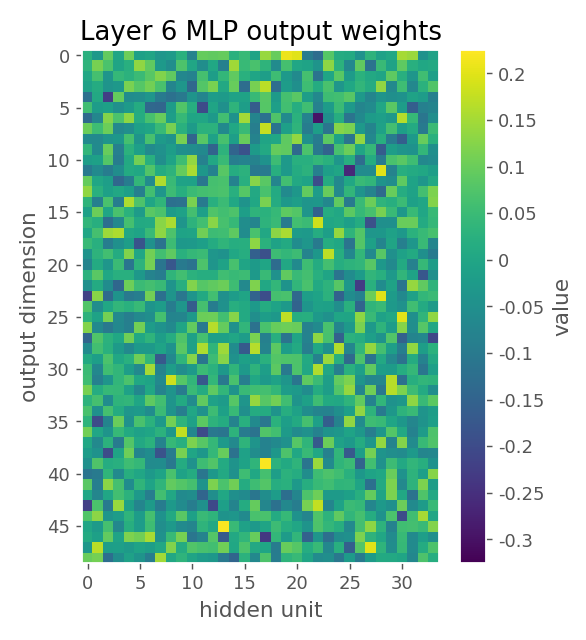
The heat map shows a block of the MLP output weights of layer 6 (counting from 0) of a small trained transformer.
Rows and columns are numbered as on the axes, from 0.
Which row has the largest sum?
17
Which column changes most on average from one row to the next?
11
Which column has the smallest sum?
22
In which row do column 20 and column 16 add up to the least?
23
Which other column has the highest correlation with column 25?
29
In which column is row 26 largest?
12
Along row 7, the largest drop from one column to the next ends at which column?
18
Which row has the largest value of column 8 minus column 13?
31
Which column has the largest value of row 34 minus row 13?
26
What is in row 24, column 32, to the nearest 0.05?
0
